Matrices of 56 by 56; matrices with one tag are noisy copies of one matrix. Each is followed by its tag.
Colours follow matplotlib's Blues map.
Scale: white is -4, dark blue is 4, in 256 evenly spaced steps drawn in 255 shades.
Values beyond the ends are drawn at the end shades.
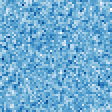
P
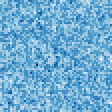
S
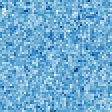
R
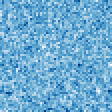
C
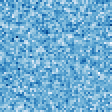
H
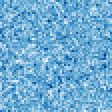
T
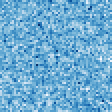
S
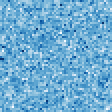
P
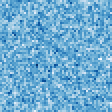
S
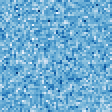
T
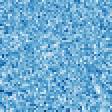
C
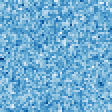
P
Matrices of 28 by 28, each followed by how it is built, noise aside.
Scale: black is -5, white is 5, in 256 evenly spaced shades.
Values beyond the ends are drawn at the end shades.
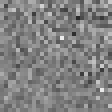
upper triangular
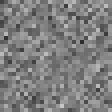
Hankel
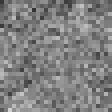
smooth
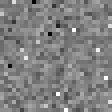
sparse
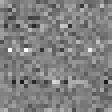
uneven rows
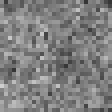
smooth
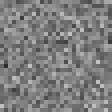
noise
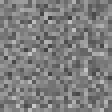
repeating rows
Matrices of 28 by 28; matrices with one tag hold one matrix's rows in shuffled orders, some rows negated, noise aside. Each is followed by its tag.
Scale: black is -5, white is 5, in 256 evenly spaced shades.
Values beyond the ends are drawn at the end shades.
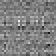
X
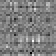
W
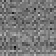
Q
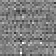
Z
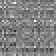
Q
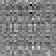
W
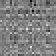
W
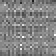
Z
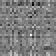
W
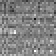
Q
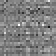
X
